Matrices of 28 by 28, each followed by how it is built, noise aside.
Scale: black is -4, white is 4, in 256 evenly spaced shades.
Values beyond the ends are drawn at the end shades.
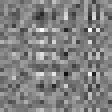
low rank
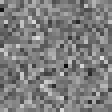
noise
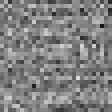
blocks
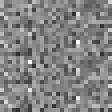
repeating rows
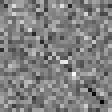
diagonal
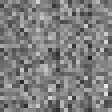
repeating rows
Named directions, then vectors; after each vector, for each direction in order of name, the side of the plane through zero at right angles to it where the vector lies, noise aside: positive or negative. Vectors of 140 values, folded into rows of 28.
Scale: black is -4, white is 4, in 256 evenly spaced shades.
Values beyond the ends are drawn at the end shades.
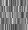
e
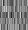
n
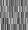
positive, positive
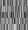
negative, positive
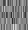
negative, positive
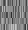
negative, positive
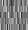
positive, positive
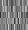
positive, positive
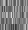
positive, negative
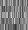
positive, negative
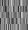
negative, negative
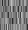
negative, negative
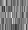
positive, negative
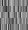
negative, negative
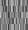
negative, negative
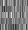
positive, negative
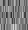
negative, positive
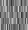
positive, positive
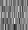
positive, negative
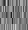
negative, positive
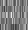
positive, negative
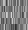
positive, negative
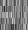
positive, negative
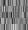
negative, positive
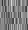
negative, negative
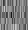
negative, positive
